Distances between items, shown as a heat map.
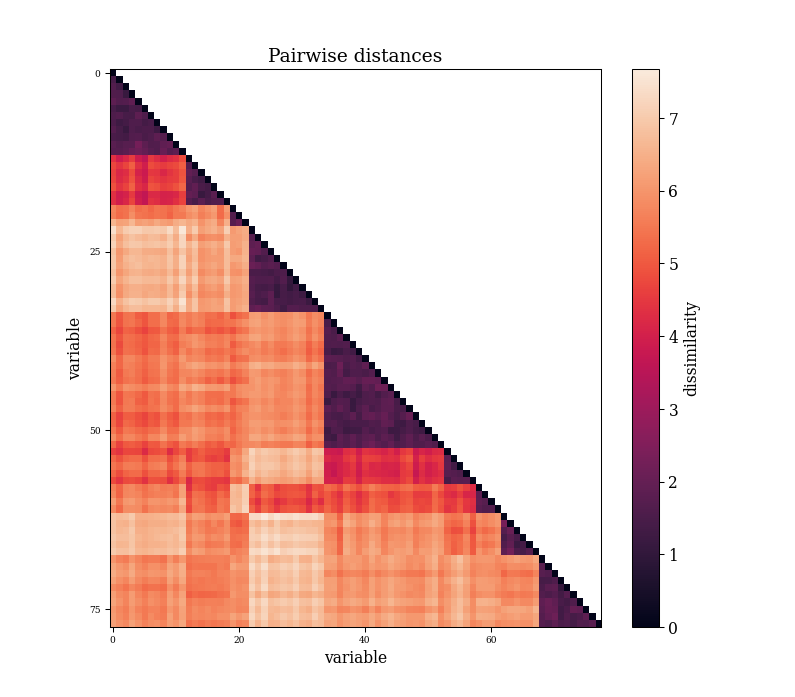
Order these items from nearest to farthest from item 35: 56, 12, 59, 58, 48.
48, 56, 59, 58, 12
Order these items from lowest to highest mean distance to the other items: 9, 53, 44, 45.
45, 44, 53, 9
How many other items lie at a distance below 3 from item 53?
4
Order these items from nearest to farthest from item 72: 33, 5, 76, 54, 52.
76, 5, 52, 54, 33
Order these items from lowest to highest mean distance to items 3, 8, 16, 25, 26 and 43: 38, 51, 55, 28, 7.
7, 28, 38, 51, 55
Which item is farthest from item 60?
21
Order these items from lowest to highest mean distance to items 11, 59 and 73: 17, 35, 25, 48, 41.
17, 48, 35, 41, 25
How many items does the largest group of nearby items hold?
19
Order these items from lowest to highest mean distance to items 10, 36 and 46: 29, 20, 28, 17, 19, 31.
17, 19, 20, 31, 28, 29
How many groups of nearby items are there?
9
